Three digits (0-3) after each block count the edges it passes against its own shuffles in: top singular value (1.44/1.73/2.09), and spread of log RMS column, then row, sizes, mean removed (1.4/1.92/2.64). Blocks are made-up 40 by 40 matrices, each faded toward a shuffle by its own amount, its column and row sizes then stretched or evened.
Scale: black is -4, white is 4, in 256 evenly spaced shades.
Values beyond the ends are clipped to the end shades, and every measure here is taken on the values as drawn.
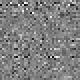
2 0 2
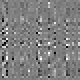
3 3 2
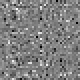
2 1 0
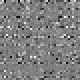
2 0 3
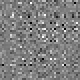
3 2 2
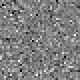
1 0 0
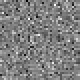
2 0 0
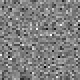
2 0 1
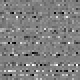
0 0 3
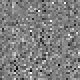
1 1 0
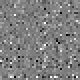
1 1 1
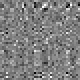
3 1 1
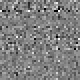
1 1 2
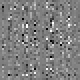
0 3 1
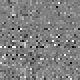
1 0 2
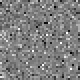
1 0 0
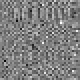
3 1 0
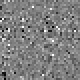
1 1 1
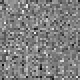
1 1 0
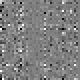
1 3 2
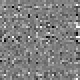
1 2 2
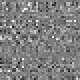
2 0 3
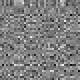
3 0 2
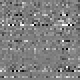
1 1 3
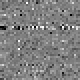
2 0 2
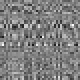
3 0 3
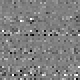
0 0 3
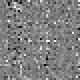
0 2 1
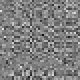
3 1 1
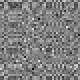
3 0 1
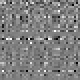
3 1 3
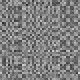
3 0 2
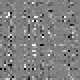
1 3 2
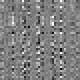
3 3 1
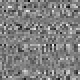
2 0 3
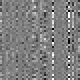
3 3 0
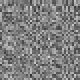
3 2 0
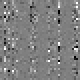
1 3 1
